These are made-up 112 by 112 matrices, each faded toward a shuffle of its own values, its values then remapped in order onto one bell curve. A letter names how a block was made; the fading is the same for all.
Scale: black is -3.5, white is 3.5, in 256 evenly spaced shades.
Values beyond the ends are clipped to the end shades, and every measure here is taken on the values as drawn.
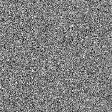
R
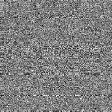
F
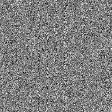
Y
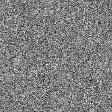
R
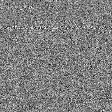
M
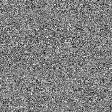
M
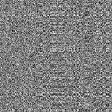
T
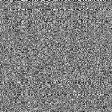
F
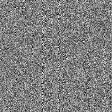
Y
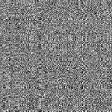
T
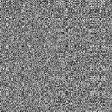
T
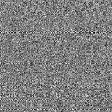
F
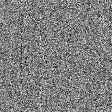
R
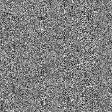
Y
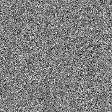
R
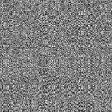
T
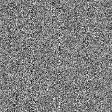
R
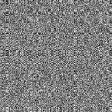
T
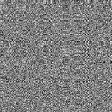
T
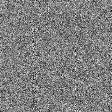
R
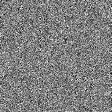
R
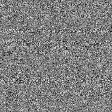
M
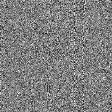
Y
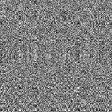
T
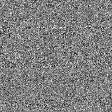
M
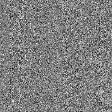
Y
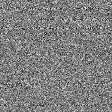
M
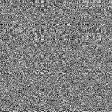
F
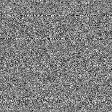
M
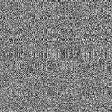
T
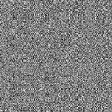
T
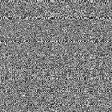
F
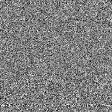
M
